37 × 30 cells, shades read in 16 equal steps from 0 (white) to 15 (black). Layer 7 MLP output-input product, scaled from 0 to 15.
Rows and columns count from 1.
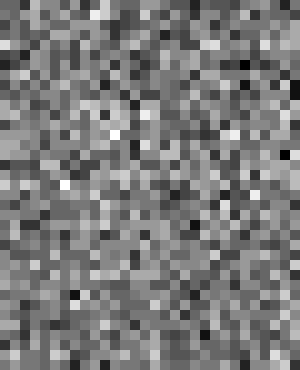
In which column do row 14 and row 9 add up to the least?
23
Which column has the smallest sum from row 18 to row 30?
11
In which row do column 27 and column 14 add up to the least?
5
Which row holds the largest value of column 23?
20
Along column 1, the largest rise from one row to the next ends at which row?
6
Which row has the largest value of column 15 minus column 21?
24
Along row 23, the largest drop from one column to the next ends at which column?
21
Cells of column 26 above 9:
9
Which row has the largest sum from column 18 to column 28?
7
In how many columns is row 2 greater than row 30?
14
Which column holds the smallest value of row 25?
15
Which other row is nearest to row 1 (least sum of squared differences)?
35
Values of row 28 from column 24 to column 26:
10 6 10
